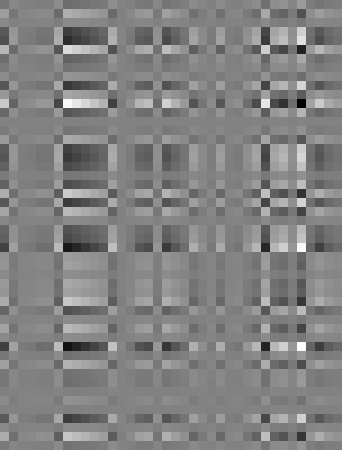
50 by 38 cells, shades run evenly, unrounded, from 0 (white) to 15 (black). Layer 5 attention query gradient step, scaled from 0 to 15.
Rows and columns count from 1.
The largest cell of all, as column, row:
34, 12
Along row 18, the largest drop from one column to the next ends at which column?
31
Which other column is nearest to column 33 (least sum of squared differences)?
28
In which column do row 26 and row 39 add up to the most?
8
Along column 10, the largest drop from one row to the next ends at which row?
6
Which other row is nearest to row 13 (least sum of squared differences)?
26
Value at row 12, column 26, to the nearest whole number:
7
